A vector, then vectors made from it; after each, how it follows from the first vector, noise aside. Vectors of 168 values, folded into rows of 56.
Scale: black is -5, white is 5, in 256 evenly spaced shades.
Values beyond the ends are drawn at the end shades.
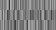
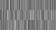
negated, shrunk.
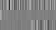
partly zeroed.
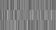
negated, shrunk.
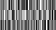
reversed, negated, scaled up.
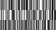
reversed, negated, scaled up.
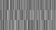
negated, shrunk.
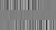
reversed, partly zeroed.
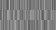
negated, shrunk.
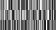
reversed, negated, scaled up.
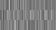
negated, shrunk.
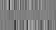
partly zeroed.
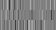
partly zeroed.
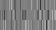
reversed, partly zeroed.
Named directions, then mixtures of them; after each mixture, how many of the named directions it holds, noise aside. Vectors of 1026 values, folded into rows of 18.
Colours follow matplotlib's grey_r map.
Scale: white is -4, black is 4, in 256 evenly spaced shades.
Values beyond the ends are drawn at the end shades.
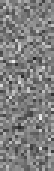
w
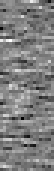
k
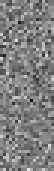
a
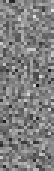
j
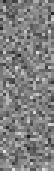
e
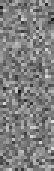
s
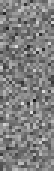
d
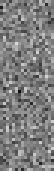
one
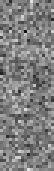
four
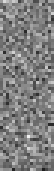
one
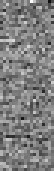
two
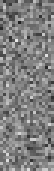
two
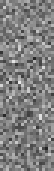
one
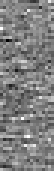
two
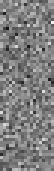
one
